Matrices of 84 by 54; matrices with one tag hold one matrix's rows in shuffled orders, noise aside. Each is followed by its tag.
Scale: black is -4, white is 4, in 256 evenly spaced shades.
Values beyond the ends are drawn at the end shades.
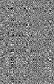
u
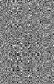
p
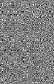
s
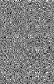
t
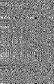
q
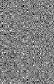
s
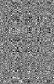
p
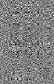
p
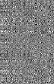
q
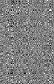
u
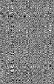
u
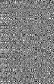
q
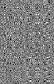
t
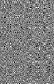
t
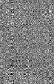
u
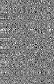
q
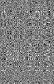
t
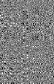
s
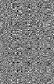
p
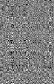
u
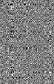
u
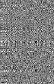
q
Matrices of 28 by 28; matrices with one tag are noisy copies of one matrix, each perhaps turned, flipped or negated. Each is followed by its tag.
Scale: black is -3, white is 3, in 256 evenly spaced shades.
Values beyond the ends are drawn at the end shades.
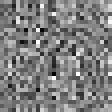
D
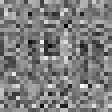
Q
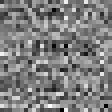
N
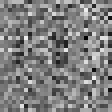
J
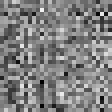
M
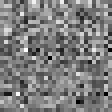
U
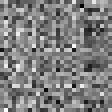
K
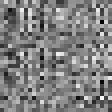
M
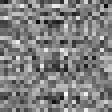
N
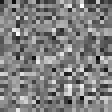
D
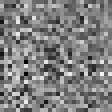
J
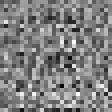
J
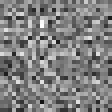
D
